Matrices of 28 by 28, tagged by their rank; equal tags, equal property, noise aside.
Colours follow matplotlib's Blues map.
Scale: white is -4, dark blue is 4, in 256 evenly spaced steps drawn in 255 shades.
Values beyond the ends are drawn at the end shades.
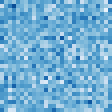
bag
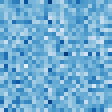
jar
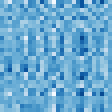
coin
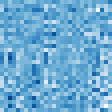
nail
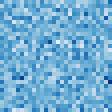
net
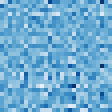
nail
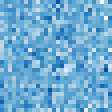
jar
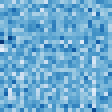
jar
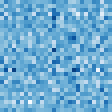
nail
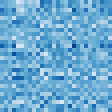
coin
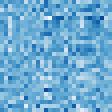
nail
